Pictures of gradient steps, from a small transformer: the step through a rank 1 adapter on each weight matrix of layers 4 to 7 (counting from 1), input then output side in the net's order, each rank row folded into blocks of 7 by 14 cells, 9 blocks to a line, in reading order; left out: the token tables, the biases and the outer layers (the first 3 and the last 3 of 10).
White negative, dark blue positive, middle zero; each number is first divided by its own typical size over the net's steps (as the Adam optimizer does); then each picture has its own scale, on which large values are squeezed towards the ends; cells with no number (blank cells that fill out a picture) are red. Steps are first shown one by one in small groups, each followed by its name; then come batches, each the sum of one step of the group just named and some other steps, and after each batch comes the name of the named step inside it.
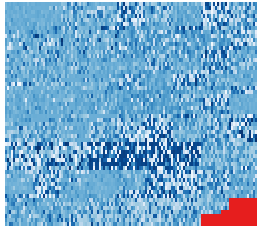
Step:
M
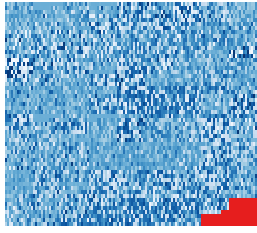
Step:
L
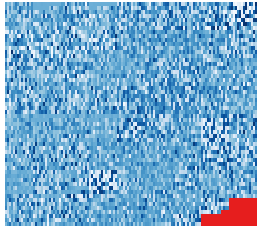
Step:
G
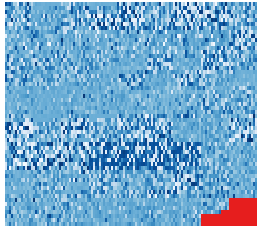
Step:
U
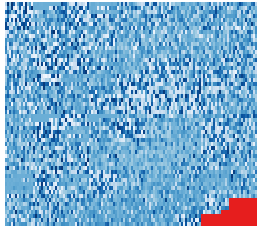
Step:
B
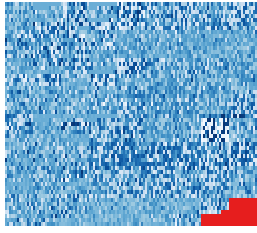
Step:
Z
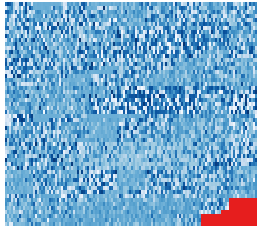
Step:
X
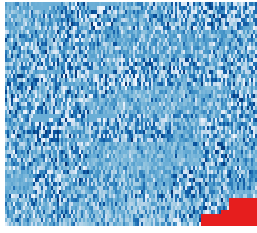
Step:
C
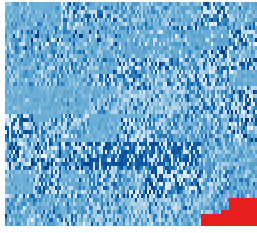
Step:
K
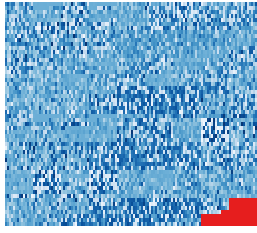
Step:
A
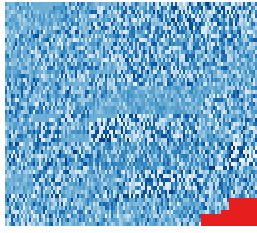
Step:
C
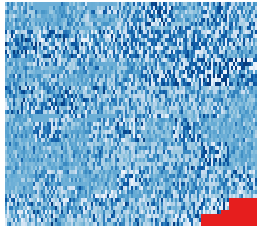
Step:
B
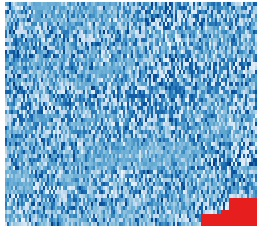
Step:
X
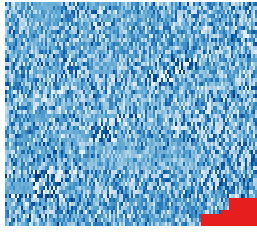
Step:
C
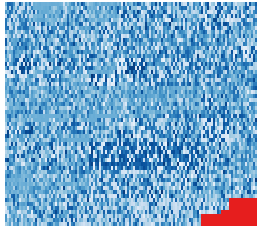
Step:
Z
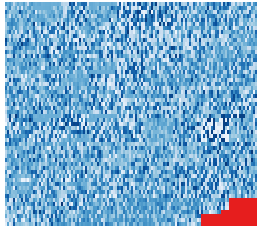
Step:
Z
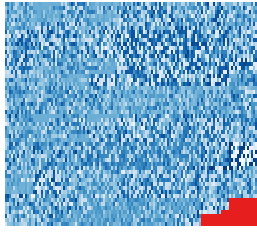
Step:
A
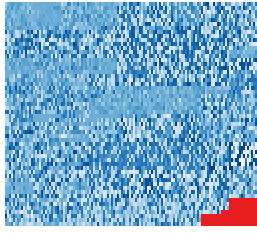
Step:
K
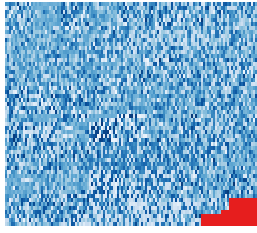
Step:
B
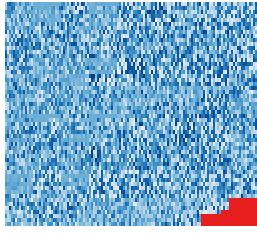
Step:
A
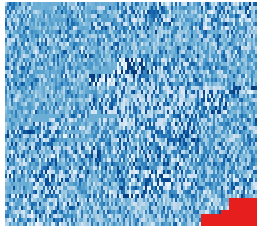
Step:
C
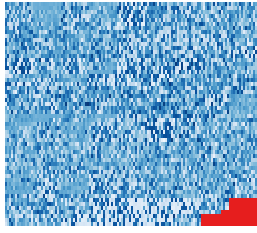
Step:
M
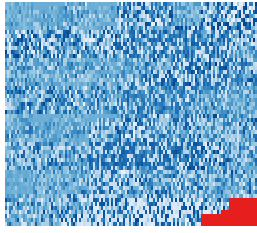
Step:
G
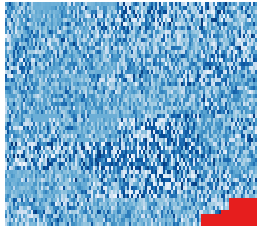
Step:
U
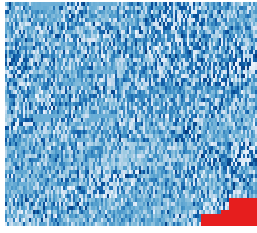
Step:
X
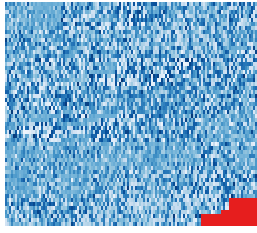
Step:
L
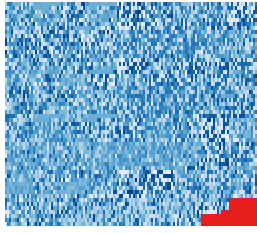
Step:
Z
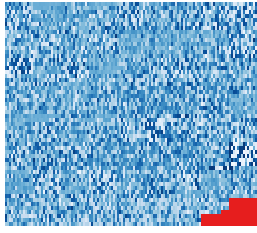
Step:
G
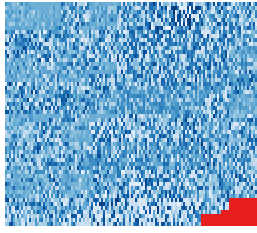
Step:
M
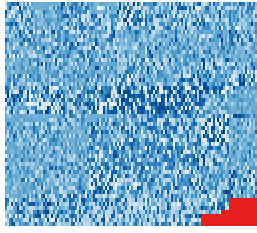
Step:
B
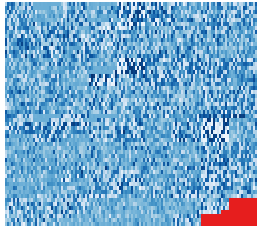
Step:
Z
